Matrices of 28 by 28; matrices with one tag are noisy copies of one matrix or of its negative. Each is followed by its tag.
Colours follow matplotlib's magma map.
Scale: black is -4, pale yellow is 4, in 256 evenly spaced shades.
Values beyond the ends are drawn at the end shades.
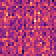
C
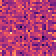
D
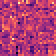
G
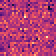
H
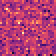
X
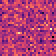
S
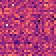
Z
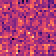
G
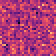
X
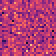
S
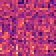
G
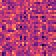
D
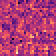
G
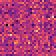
Z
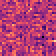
D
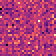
Z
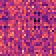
C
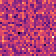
S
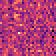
S
